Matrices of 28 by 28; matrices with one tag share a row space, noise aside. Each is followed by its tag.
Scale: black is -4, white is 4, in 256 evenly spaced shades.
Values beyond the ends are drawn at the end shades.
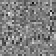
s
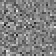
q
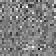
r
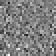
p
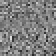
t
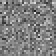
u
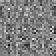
p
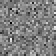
t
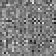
s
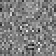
r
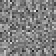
t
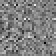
q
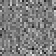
r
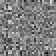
s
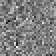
q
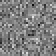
r
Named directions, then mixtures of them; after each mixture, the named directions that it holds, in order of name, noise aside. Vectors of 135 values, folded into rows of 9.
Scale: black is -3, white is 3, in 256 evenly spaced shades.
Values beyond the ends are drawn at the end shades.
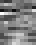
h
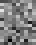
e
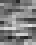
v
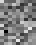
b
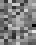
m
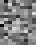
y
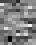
e, v.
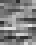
v.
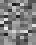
m, y.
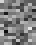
b, h.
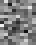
y.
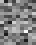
b, y.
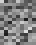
b, y.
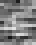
v.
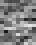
b, v.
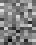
e.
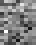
b, h.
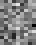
m.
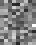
m.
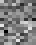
b.
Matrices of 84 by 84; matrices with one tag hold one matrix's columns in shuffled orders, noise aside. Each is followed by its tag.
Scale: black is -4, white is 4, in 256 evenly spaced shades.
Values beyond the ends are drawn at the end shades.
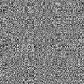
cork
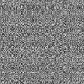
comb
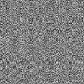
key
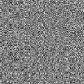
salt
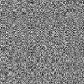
salt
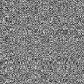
key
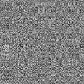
cork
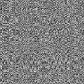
key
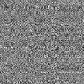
comb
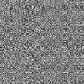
comb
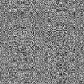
salt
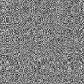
key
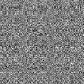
comb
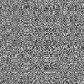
comb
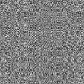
salt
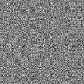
cork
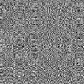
cork
